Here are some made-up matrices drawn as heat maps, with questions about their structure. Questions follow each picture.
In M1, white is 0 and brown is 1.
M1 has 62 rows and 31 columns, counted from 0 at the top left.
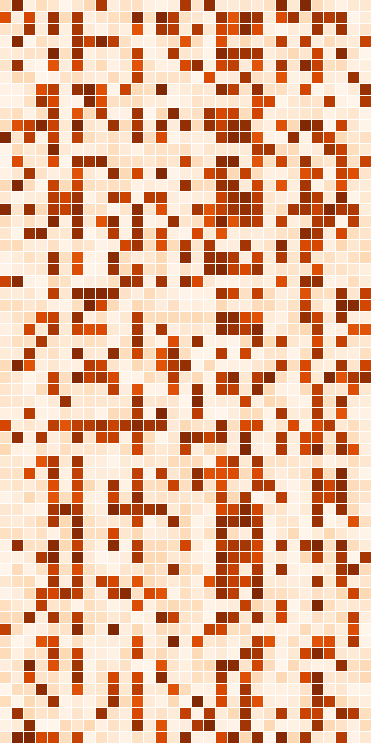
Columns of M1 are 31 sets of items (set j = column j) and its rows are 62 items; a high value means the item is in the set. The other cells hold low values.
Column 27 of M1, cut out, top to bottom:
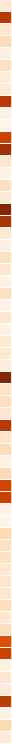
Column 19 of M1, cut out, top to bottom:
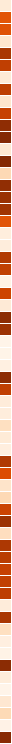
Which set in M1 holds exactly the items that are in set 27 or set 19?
4
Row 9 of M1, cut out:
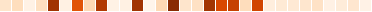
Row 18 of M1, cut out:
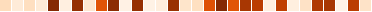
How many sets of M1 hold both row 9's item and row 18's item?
9
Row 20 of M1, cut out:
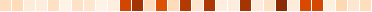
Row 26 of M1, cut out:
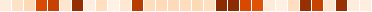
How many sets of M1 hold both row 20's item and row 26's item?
4
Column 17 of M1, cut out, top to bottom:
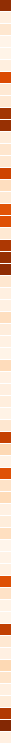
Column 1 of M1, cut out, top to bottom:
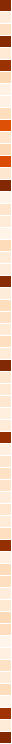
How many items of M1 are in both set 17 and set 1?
4
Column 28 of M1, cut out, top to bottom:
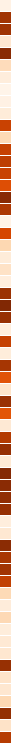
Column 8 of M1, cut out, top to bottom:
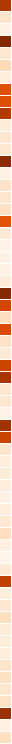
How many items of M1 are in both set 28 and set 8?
8
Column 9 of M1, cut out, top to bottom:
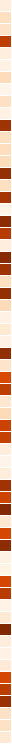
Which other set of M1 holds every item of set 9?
18
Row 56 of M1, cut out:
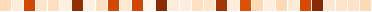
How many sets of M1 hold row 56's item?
9
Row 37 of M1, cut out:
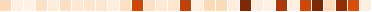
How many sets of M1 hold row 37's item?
8
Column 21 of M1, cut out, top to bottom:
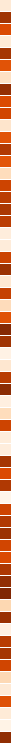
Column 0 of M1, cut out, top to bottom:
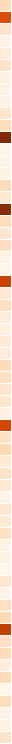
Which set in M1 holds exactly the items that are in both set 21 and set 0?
24
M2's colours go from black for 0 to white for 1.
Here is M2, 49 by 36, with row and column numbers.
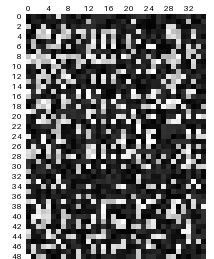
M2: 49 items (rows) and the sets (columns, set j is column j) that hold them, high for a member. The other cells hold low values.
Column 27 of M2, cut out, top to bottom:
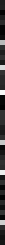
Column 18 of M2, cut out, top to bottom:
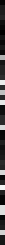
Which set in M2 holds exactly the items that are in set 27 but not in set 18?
9
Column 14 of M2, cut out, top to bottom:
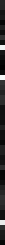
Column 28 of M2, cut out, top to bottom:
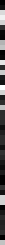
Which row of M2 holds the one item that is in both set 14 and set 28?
9
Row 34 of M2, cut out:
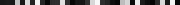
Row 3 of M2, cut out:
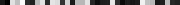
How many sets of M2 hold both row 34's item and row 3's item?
2
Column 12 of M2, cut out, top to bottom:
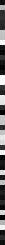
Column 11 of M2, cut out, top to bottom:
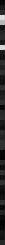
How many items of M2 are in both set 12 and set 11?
0
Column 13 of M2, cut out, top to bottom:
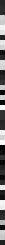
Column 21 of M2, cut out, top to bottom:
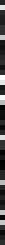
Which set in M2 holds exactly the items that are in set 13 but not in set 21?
17
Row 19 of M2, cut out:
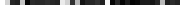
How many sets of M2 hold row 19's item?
8
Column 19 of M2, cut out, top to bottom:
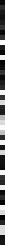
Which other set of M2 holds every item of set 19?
24
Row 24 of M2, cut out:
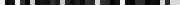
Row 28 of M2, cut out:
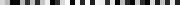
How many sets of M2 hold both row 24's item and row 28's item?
7
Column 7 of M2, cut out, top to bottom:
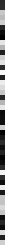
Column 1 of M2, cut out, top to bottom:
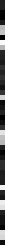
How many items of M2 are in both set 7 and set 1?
6
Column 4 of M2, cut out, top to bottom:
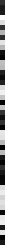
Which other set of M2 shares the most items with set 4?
15
